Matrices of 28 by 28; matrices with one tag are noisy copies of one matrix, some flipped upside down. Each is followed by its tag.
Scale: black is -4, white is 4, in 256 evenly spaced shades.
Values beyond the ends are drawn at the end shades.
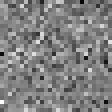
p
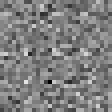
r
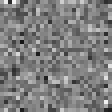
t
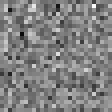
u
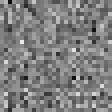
u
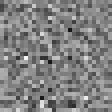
r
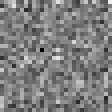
p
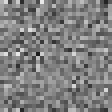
t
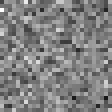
p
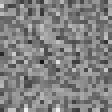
p
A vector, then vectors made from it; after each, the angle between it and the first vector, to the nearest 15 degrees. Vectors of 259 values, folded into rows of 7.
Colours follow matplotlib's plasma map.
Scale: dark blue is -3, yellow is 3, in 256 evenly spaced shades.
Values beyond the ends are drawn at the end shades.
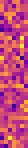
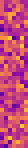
30 degrees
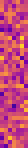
15 degrees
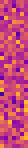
75 degrees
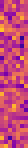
165 degrees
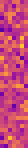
15 degrees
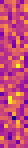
105 degrees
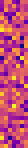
165 degrees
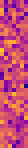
90 degrees
